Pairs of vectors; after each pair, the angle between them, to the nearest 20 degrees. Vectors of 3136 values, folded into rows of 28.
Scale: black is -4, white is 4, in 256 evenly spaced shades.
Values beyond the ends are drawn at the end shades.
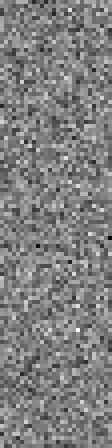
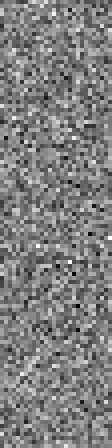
160 degrees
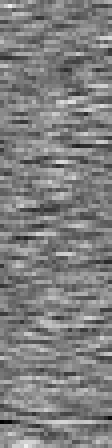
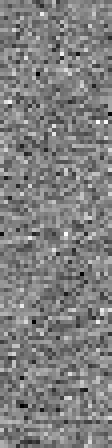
120 degrees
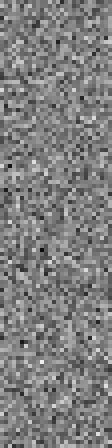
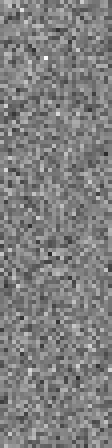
100 degrees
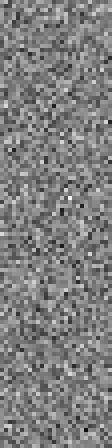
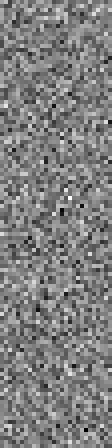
20 degrees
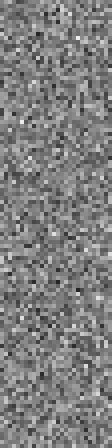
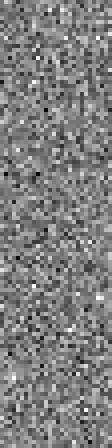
40 degrees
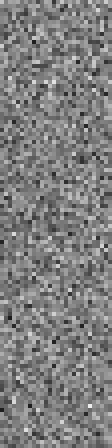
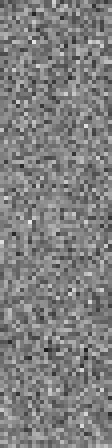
140 degrees
